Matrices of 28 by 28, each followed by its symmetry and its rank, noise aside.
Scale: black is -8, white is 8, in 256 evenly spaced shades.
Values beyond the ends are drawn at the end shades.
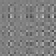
no symmetry, rank one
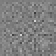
symmetric, rank three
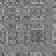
no symmetry, rank three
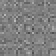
symmetric, rank three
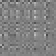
no symmetry, rank two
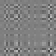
symmetric, rank one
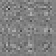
symmetric, rank three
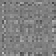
antisymmetric, rank two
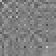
symmetric, rank three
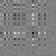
symmetric, rank one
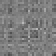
symmetric, rank three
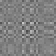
symmetric, rank one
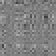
no symmetry, rank three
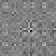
symmetric, rank three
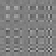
symmetric, rank one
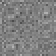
symmetric, rank three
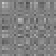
symmetric, rank two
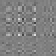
symmetric, rank one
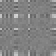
symmetric, rank one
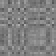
symmetric, rank one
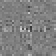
no symmetry, rank three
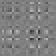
symmetric, rank one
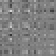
no symmetry, rank two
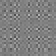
symmetric, rank one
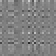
no symmetry, rank one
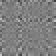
antisymmetric, rank two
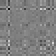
symmetric, rank one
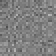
symmetric, rank three
